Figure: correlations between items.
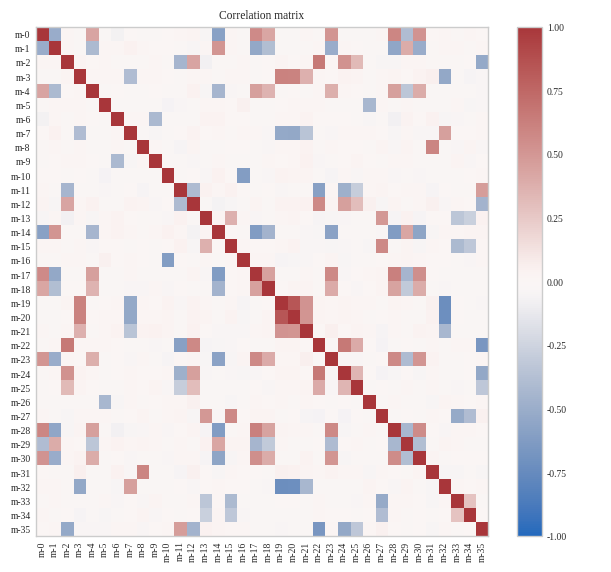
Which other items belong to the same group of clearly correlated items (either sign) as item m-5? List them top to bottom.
m-26
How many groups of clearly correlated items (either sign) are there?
8
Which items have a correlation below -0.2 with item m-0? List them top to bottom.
m-1, m-14, m-29
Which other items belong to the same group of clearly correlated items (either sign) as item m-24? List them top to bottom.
m-2, m-11, m-12, m-22, m-25, m-35
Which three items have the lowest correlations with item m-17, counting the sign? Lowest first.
m-14, m-1, m-29
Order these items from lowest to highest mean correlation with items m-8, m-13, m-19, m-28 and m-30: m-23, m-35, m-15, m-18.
m-35, m-15, m-18, m-23
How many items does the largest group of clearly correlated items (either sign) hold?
10
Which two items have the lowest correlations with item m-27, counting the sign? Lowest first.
m-33, m-34
